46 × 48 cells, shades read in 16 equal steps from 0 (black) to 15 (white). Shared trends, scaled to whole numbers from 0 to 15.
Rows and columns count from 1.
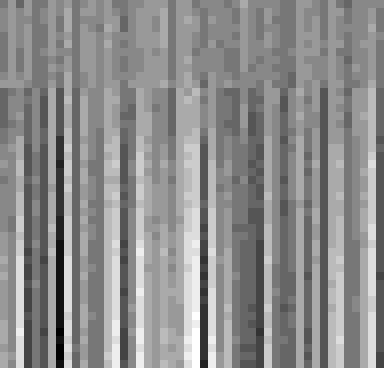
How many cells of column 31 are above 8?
12
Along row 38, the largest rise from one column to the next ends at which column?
9
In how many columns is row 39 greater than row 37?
6
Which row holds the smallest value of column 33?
42
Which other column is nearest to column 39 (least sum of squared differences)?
31
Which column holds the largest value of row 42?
25
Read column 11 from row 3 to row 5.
8 9 9
